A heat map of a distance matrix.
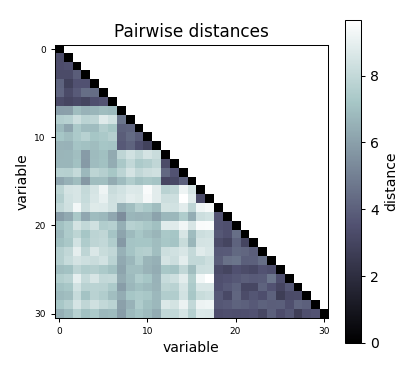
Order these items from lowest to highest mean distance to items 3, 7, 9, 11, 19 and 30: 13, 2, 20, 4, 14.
20, 4, 2, 13, 14
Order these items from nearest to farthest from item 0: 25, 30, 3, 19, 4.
3, 4, 19, 30, 25
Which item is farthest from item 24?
14
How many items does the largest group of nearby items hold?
13
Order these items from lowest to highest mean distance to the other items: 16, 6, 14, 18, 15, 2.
18, 6, 15, 2, 14, 16
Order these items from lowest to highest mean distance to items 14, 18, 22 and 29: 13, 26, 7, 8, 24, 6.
26, 24, 7, 13, 8, 6
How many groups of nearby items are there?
5
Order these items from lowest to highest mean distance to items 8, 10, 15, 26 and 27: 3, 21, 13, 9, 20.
21, 9, 20, 13, 3
